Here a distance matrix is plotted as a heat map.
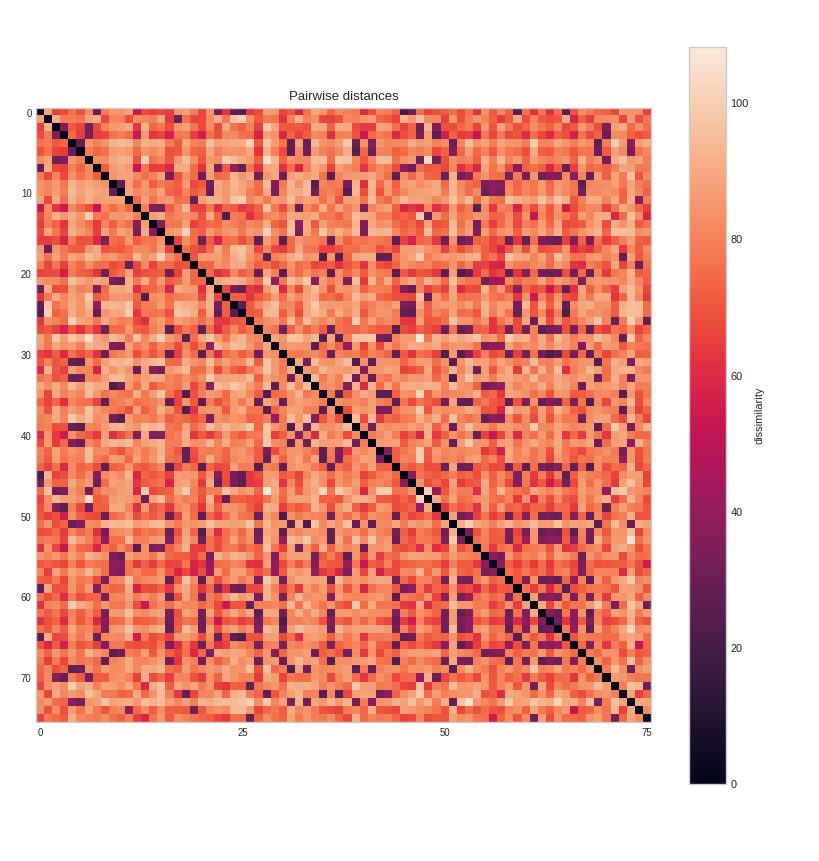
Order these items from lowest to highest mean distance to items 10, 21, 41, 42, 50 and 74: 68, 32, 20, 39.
20, 68, 39, 32
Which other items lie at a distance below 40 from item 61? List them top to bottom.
26, 71, 75
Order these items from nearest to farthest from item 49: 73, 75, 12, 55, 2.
2, 12, 75, 73, 55
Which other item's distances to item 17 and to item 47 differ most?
1
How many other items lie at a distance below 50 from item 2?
5
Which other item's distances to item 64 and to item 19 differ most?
11
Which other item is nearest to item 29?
34
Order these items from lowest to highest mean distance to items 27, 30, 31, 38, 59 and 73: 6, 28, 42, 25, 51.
51, 25, 42, 6, 28
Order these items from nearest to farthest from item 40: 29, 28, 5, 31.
29, 5, 31, 28
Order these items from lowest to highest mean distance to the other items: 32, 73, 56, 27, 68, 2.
27, 56, 68, 2, 32, 73
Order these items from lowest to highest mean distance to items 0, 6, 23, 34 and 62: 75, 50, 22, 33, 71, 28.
50, 22, 75, 71, 33, 28
